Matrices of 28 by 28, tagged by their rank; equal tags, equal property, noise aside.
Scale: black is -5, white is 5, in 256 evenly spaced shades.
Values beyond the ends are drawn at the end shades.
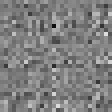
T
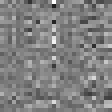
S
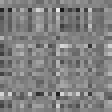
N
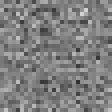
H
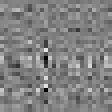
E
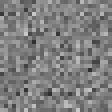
H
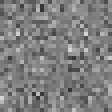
T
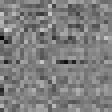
S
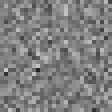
H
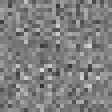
T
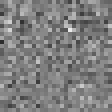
T
